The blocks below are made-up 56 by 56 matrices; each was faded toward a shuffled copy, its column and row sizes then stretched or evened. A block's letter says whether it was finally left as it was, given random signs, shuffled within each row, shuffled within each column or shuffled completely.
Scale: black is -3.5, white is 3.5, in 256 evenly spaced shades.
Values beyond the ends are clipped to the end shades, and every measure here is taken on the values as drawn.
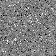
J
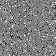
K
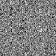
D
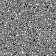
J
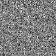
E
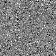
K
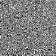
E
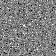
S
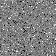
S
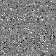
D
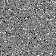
J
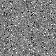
K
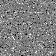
J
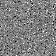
K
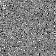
E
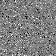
J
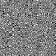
D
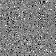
D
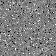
S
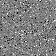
S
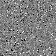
K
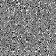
D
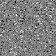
D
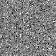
K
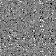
D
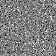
K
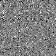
E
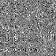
D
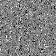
K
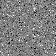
K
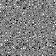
D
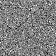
S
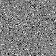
J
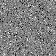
S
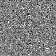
K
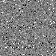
J
